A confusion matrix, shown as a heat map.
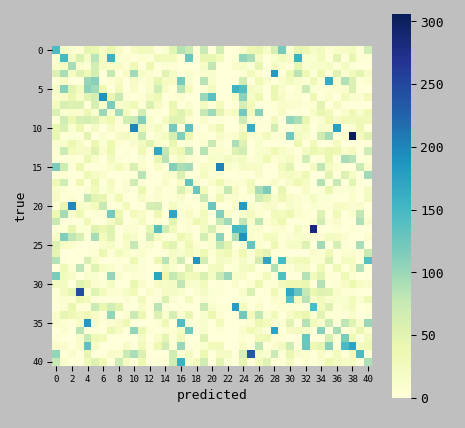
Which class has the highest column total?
24
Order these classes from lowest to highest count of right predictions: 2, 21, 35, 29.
35, 2, 21, 29
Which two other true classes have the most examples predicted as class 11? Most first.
9, 16
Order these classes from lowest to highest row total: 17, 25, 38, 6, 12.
12, 17, 25, 6, 38
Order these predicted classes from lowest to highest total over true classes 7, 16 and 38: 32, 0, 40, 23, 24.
23, 0, 24, 40, 32
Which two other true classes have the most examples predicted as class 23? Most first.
33, 5
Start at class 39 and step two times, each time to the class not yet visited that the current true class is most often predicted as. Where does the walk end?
34
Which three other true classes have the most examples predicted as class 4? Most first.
35, 38, 5
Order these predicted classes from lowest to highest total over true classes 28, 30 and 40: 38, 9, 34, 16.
9, 38, 34, 16
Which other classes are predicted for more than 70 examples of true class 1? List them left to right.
5, 7, 17, 24, 25, 31
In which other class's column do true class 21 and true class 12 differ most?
15
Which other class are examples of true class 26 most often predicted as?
40
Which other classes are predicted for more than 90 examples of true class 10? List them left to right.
15, 17, 25, 36
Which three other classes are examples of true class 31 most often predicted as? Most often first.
3, 30, 32
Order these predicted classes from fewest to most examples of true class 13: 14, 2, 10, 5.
10, 2, 5, 14
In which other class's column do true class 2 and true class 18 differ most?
27
